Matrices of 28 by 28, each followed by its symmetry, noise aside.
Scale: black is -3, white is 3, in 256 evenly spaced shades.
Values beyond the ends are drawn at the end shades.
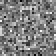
same after a half turn.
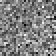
symmetric.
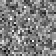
symmetric across the other diagonal.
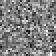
antisymmetric.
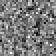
no symmetry.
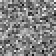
no symmetry.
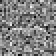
mirrored left to right.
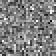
antisymmetric.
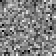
symmetric.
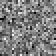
antisymmetric.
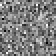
no symmetry.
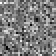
symmetric across the other diagonal.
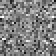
mirrored left to right.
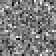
no symmetry.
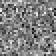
same after a half turn.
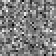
antisymmetric.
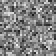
same after a half turn.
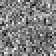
symmetric.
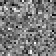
no symmetry.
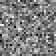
antisymmetric.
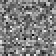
mirrored left to right.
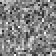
no symmetry.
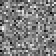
mirrored top to bottom.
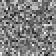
mirrored left to right.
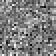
symmetric.
